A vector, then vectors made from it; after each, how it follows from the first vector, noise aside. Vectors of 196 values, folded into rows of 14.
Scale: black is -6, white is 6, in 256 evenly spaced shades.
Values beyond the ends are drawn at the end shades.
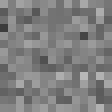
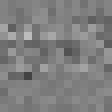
reversed, partly zeroed.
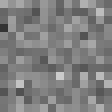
copied.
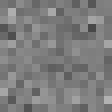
reversed, negated, partly zeroed.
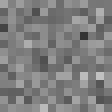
copied.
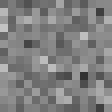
negated.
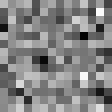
scaled up.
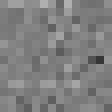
wrapped around, partly zeroed.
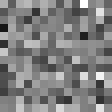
scaled up.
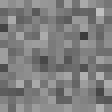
copied.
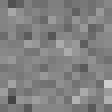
reversed, negated, partly zeroed.
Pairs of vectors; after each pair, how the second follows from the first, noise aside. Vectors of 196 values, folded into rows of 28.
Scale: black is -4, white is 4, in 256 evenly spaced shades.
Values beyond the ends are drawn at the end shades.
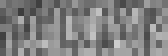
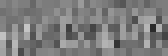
negated, partly zeroed.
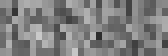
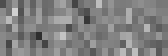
negated, partly zeroed.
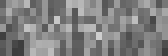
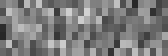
wrapped around.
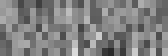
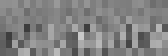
reversed, partly zeroed.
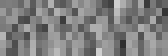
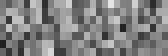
reversed.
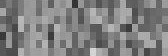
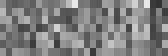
reversed.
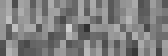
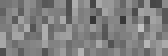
wrapped around, partly zeroed.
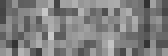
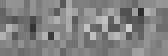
wrapped around, negated, partly zeroed.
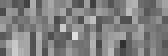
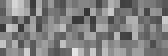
wrapped around.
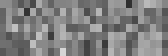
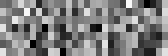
negated, scaled up.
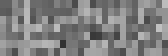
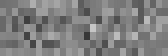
negated, partly zeroed.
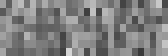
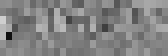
wrapped around, negated, partly zeroed.
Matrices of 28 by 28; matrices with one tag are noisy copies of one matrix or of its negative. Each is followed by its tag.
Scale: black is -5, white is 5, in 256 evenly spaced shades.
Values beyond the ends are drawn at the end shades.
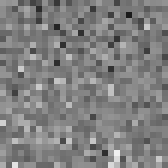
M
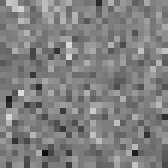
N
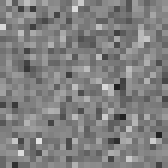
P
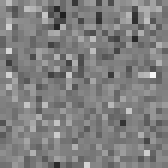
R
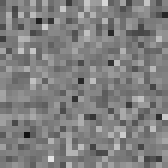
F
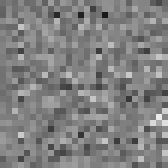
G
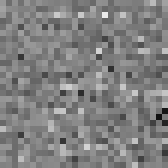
G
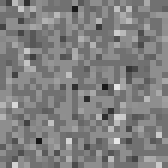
P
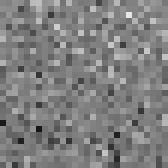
M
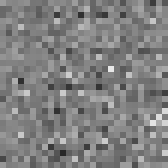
G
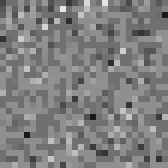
F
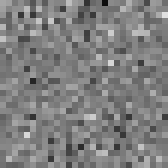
F
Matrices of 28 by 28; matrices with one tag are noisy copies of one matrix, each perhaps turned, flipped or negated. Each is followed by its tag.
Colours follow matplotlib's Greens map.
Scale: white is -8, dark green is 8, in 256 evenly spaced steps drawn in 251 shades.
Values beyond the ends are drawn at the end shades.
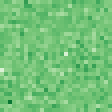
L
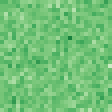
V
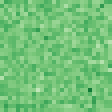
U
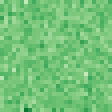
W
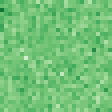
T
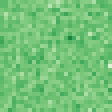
V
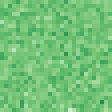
L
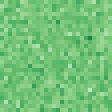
U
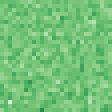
L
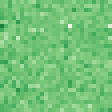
W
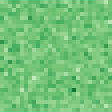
U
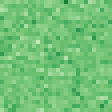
V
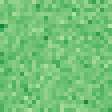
W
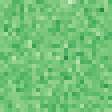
L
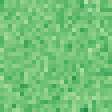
W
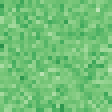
V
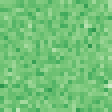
W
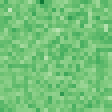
L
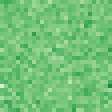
W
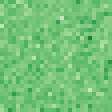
U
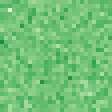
L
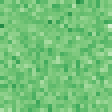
W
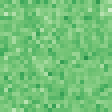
T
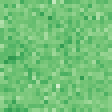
T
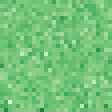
L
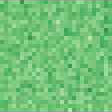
U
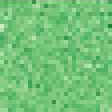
W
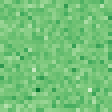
U
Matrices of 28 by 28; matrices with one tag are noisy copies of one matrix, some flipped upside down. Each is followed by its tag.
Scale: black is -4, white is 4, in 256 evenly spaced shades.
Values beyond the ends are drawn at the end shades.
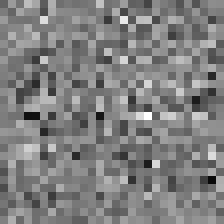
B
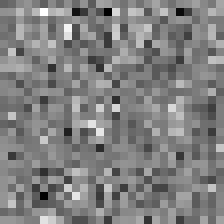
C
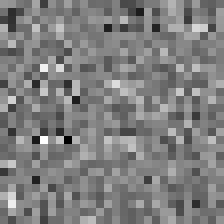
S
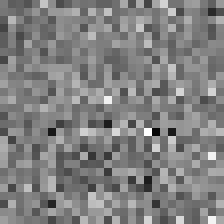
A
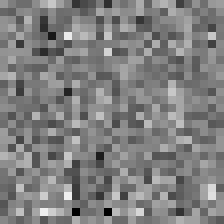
C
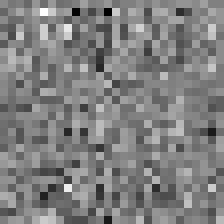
C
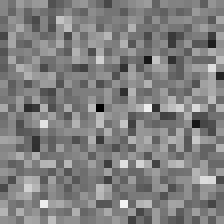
B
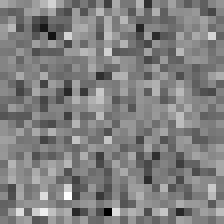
C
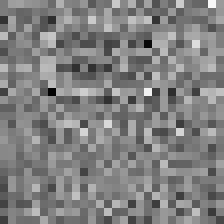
A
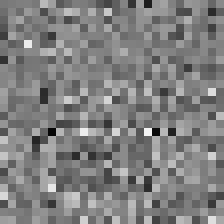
A
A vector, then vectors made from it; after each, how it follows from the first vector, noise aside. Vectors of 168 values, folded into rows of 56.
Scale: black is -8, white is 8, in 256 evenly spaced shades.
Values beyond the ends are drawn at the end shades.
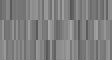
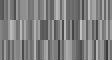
wrapped around, negated, scaled up.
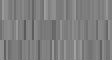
reversed, partly zeroed.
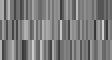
wrapped around, negated, scaled up.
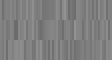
reversed, negated, shrunk.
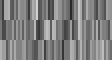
wrapped around, negated, scaled up.
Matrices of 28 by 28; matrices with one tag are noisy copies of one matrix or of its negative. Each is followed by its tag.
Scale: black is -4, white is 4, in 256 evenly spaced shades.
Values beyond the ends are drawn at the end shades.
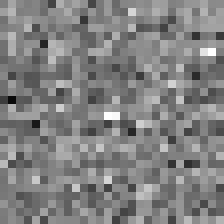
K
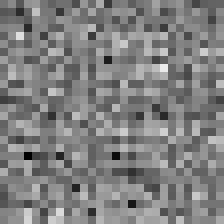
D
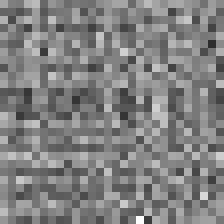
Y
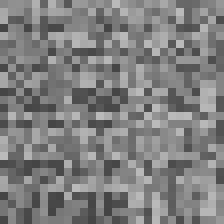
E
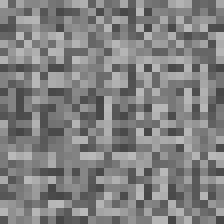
Y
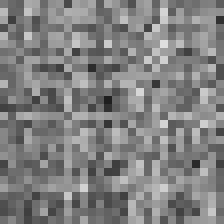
E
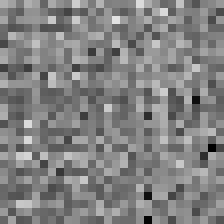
Y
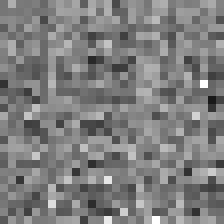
K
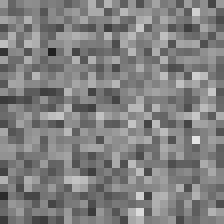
E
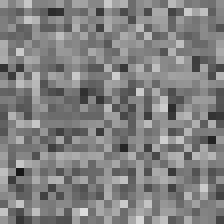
Y
